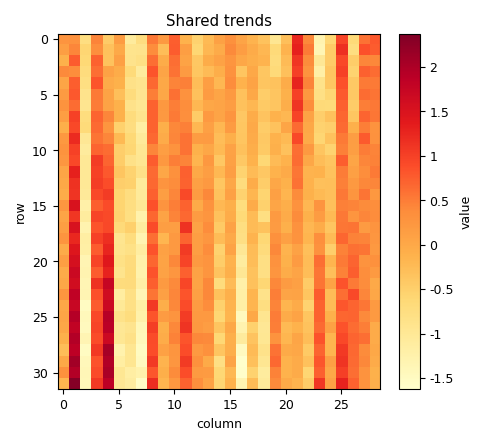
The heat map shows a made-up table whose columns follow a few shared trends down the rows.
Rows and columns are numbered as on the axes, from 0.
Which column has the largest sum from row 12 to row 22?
1
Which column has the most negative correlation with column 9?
25
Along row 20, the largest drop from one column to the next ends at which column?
2
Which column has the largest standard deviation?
4
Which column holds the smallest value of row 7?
7
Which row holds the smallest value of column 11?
0
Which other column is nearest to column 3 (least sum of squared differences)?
8
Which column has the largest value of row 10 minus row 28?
16
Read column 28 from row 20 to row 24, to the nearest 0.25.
0.25 0.25 0 0 0.25
